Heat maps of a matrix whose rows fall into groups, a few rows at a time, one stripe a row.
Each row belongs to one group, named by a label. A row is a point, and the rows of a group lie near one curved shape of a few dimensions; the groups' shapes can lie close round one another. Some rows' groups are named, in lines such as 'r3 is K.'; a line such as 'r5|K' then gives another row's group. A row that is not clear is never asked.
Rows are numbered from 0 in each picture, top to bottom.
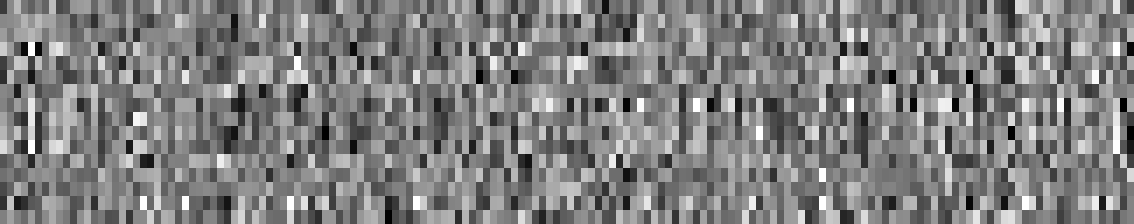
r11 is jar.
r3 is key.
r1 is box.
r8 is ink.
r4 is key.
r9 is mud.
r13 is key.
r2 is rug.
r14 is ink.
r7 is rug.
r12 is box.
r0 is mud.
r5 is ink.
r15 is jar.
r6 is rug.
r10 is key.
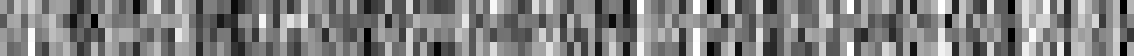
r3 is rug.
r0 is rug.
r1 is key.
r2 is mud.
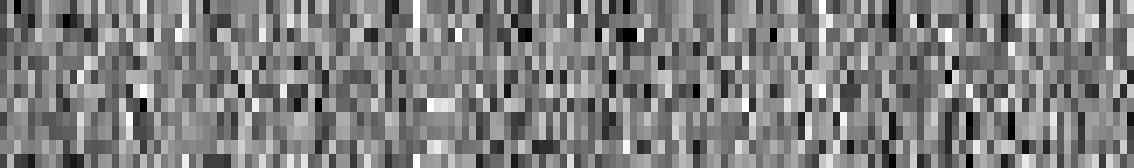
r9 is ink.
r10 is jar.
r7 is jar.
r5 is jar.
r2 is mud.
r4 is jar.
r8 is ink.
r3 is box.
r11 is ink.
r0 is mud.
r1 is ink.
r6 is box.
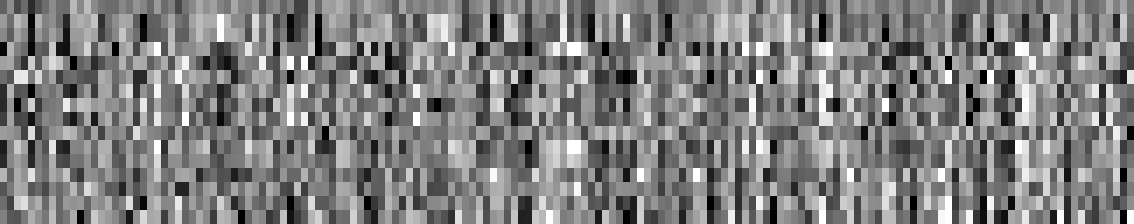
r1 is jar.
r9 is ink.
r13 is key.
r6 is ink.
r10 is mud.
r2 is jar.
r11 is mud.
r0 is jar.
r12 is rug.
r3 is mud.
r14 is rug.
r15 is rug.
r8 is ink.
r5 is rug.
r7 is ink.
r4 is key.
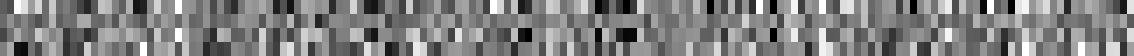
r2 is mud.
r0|rug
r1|jar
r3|ink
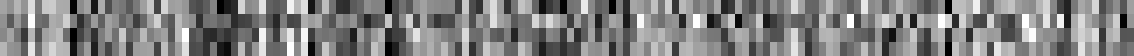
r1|rug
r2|key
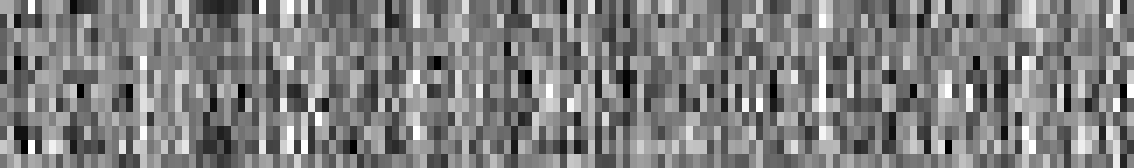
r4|ink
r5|mud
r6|rug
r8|mud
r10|key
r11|key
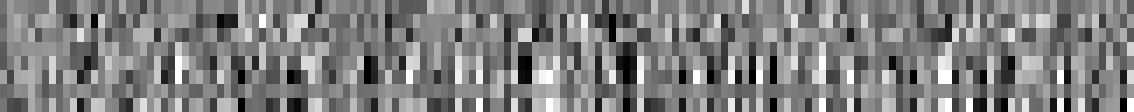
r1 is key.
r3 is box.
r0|jar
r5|rug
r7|rug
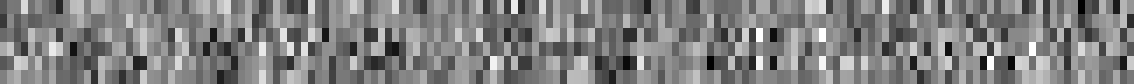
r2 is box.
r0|rug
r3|key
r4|rug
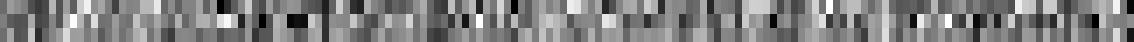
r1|rug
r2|ink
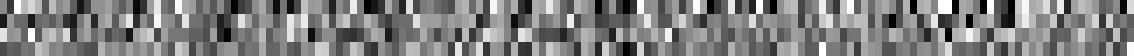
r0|rug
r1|ink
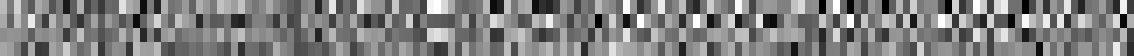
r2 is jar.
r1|rug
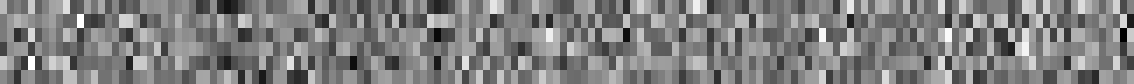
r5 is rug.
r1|jar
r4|key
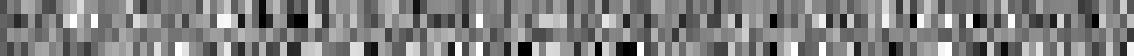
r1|rug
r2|jar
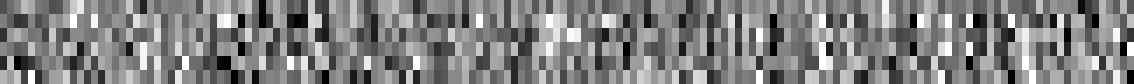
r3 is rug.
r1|rug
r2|mud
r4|ink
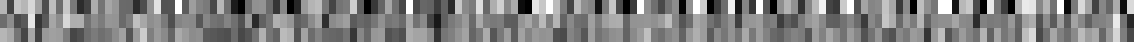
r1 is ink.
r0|rug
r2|key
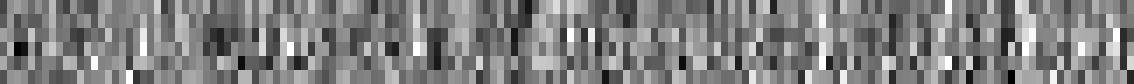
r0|mud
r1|mud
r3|ink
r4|rug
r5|ink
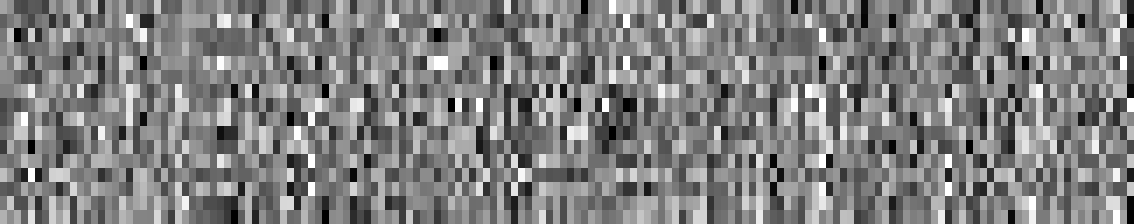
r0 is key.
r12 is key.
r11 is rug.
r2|ink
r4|jar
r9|key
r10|ink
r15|mud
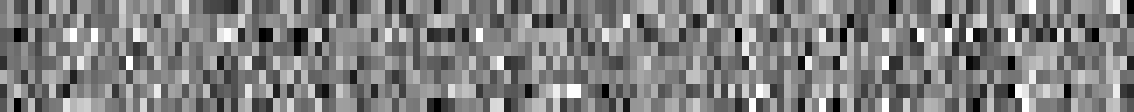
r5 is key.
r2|rug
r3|jar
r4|ink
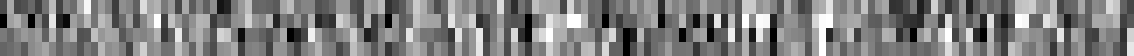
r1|mud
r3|box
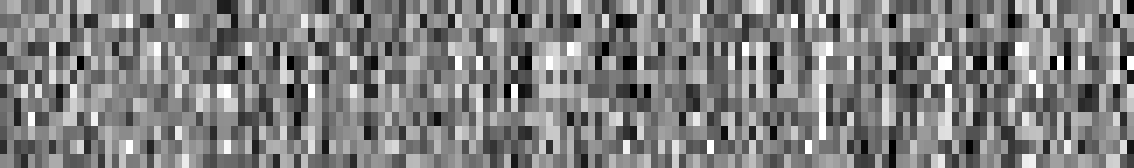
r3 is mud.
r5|mud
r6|rug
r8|rug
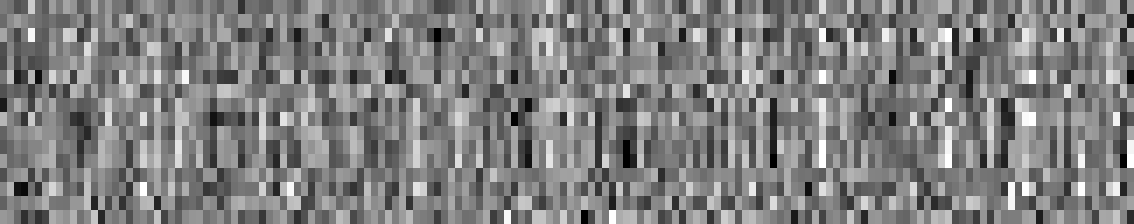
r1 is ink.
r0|rug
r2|rug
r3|jar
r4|jar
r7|mud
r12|key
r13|ink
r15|key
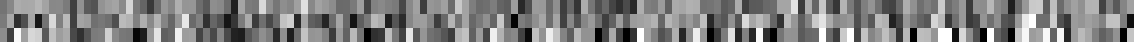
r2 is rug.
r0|box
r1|mud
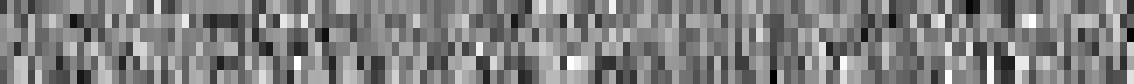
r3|rug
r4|key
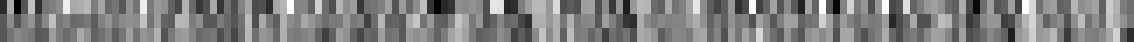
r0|ink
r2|mud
